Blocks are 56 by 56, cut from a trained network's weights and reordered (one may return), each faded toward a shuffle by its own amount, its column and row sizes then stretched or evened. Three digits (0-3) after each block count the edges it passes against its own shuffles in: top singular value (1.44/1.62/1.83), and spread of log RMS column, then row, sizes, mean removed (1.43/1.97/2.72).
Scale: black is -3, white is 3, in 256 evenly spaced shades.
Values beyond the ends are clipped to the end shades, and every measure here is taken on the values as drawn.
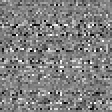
0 0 3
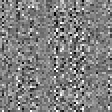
3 3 0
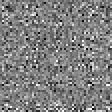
2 2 2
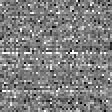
2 0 1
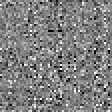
0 2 1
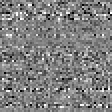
1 0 3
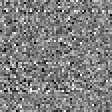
0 1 2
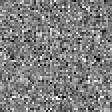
0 0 2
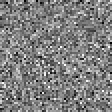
1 0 1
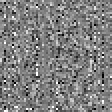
0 3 0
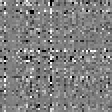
2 3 3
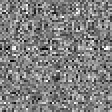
2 0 2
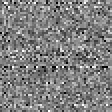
1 0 2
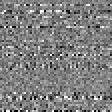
2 0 3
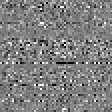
1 1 3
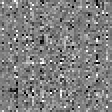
0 3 1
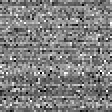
2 0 0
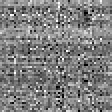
2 2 0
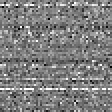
3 0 2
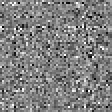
1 2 2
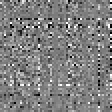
2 3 3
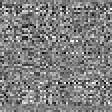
3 0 3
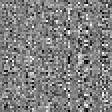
2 3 0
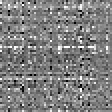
3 3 1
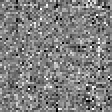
1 2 1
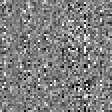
0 3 1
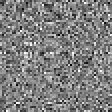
2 0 1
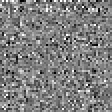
1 1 2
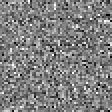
0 0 1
